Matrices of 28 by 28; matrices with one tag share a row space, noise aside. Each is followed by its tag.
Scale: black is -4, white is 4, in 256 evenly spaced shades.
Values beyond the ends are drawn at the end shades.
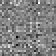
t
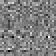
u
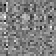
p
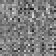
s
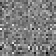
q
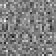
p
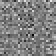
s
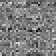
t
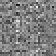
t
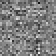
t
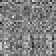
q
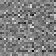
s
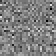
q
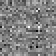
t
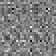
u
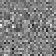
q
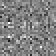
u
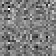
u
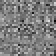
s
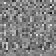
p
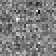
t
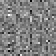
u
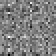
u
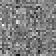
t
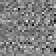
s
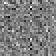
u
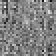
p
